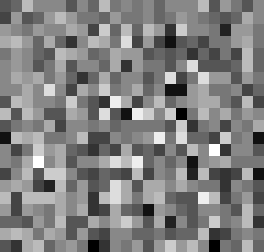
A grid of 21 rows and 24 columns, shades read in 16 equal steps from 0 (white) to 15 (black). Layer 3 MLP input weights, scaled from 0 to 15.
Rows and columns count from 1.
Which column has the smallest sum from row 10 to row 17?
3
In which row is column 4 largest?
16
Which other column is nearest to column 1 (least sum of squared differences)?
22
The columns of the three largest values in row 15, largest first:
24, 18, 21
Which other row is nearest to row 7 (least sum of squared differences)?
1
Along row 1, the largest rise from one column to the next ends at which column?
20
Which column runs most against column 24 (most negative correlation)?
15
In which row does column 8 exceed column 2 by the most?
7
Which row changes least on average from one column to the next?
2
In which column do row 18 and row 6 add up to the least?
23
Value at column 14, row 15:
11
